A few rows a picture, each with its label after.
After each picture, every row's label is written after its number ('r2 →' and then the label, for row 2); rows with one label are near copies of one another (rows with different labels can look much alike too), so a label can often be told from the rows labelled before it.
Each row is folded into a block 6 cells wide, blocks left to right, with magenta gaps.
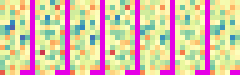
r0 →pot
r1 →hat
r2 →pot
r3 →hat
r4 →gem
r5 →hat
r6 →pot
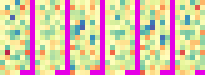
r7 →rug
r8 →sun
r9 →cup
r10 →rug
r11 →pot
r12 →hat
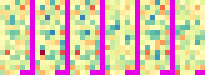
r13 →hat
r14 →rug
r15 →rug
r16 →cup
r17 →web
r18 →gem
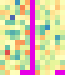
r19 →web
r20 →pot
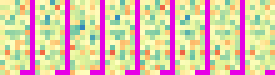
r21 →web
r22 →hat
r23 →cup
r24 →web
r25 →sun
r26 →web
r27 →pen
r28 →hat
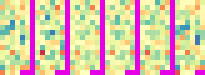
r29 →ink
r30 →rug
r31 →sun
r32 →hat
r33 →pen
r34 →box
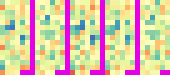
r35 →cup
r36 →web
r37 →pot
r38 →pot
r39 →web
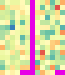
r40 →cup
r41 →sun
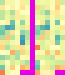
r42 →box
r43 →cup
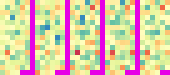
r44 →rug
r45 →pot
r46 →hat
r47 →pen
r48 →sun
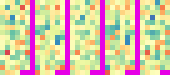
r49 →hat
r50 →gem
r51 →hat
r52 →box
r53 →web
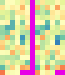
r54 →box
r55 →gem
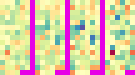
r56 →pen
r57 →box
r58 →cup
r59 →rug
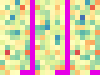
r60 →rug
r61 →cup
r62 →hat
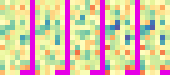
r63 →gem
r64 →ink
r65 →web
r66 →cup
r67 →cup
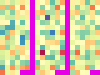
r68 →gem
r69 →rug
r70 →sun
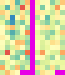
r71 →hat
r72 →hat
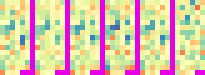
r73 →pot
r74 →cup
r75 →pot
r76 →cup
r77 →pot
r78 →hat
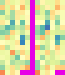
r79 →ink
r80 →pot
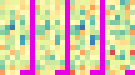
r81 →pot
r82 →ink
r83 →pot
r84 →pen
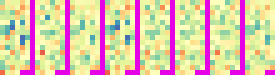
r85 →pot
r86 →rug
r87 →ink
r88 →pot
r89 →sun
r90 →sun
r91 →pen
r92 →ink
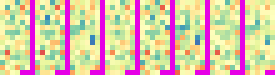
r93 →sun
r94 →hat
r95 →ink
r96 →hat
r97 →sun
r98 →box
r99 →pen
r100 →ink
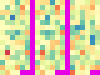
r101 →rug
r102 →web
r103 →box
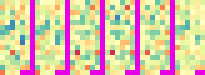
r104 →ink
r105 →box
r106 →pen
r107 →hat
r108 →hat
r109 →cup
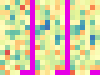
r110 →sun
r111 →cup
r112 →pot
